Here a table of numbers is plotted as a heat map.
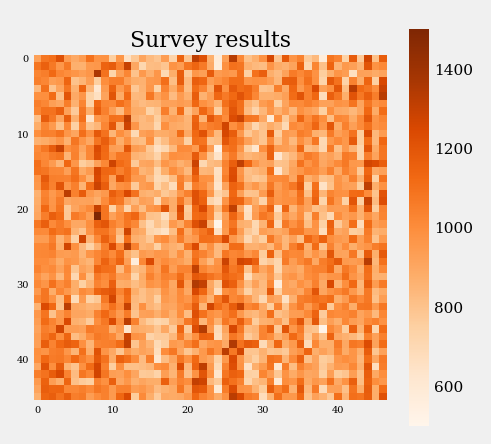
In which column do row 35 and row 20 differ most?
12
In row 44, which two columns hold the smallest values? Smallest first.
24, 38
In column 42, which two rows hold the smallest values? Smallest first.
2, 23
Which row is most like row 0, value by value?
36
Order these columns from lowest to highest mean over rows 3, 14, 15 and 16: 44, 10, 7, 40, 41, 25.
7, 41, 40, 25, 10, 44
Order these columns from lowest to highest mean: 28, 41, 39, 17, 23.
28, 17, 41, 23, 39
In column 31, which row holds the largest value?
0
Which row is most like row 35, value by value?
25
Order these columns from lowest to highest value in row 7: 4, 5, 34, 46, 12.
5, 34, 4, 12, 46
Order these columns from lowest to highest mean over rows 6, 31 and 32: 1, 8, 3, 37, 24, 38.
24, 3, 38, 8, 1, 37
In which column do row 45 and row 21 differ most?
8
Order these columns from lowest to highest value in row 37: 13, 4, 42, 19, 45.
42, 45, 13, 19, 4
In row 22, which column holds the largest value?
22
